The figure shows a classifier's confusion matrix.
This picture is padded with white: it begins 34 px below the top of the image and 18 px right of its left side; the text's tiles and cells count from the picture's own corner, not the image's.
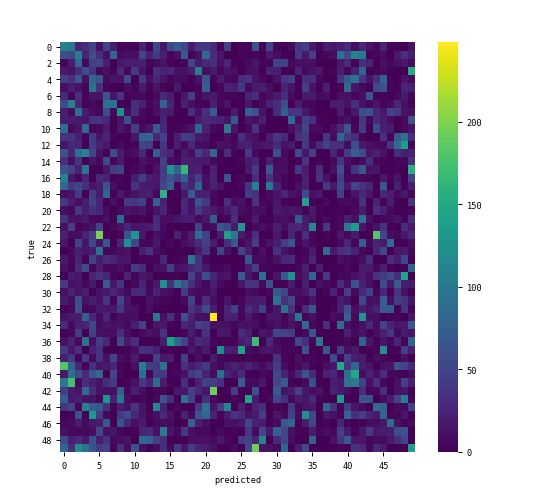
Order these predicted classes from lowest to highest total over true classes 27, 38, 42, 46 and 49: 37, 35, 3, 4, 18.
37, 35, 4, 18, 3
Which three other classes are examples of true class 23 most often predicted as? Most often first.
5, 44, 10
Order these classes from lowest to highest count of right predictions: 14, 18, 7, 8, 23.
14, 18, 7, 8, 23
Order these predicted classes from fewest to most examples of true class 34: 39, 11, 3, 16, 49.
16, 3, 11, 49, 39
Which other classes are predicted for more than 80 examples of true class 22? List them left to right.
25, 35, 40, 41
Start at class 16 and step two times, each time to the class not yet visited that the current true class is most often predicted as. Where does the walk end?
1
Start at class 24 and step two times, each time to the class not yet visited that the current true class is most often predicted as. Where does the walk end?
32
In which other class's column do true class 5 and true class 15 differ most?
17
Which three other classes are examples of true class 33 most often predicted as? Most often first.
21, 42, 13
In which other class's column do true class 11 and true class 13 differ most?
3
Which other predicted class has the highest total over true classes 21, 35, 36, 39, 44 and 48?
0
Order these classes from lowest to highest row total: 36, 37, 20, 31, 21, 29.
20, 21, 31, 37, 29, 36
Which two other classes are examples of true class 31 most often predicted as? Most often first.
30, 45
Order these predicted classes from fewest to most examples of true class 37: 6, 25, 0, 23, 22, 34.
6, 23, 0, 34, 22, 25
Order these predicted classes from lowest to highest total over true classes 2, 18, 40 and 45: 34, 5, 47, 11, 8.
47, 8, 11, 5, 34
